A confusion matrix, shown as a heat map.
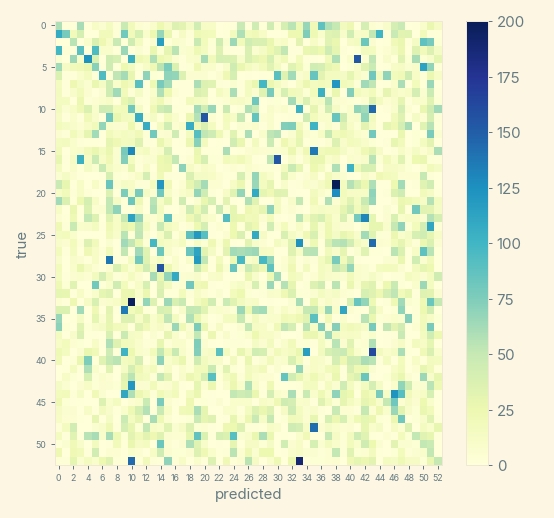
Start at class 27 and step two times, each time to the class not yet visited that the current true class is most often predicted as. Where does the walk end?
38
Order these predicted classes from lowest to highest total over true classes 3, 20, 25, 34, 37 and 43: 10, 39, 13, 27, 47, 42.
13, 42, 10, 39, 47, 27
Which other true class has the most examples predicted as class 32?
12
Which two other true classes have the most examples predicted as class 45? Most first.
6, 36
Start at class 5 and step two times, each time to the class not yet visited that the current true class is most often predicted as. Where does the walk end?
14
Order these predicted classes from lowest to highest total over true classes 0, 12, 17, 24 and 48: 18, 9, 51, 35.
9, 18, 51, 35
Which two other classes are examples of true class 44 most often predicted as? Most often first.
46, 9
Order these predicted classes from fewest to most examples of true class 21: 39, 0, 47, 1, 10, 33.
39, 47, 1, 33, 0, 10
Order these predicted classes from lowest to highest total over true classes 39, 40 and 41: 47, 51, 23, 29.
29, 23, 51, 47
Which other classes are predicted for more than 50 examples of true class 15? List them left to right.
9, 10, 23, 35, 52
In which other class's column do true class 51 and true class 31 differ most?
18
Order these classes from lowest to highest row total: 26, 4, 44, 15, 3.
15, 3, 26, 44, 4
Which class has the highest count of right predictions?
4
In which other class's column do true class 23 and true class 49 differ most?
42
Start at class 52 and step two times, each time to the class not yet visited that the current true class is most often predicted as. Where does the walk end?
10
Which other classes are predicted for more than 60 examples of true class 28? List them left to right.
7, 11, 19, 25, 29, 38
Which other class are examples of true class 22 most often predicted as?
49
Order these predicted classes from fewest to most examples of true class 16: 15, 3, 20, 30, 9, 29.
15, 20, 29, 9, 3, 30
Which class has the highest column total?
19
